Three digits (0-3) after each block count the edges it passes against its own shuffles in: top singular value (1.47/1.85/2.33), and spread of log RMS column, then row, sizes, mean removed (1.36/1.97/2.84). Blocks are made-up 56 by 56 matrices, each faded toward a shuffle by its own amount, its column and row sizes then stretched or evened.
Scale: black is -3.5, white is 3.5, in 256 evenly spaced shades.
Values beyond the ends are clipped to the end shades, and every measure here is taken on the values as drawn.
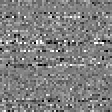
0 0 3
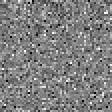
1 0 0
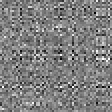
3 2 2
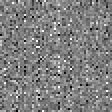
1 2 0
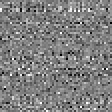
2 0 2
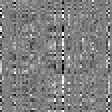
3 3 0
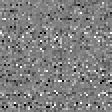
0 0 2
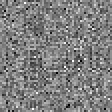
2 1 0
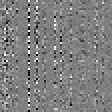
2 3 0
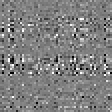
3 2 3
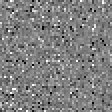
1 1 1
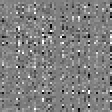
0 3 2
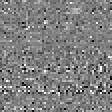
1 1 3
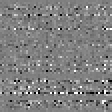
1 1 3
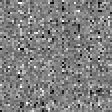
1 2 1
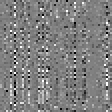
3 3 0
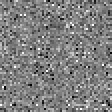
1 1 1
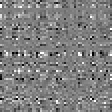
3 2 3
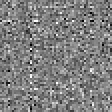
1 2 1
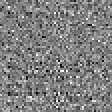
2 1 1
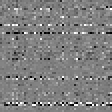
3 1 3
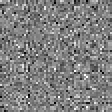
2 1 0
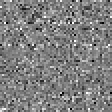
1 0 2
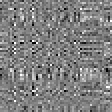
3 2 2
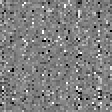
1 2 1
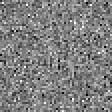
0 0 0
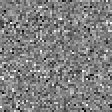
0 0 1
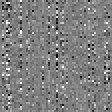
1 3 0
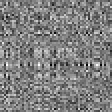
3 1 2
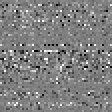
0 0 3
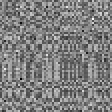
3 0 1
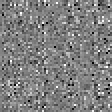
2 2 1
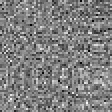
2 0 0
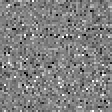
0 0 2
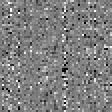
1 3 0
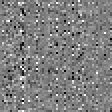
0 3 1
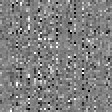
0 3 1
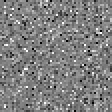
0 1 0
